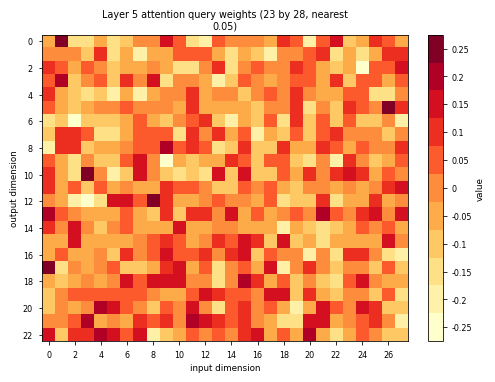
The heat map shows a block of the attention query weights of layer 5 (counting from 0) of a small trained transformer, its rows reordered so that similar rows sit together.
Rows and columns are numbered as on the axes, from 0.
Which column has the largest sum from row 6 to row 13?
21
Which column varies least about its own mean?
23
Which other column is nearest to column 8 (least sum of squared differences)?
6
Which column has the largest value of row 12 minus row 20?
8
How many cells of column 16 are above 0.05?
3
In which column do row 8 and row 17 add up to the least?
13
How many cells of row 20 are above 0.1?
5
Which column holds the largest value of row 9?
7
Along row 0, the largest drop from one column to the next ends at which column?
2
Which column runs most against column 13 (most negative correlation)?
10
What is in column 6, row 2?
-0.05
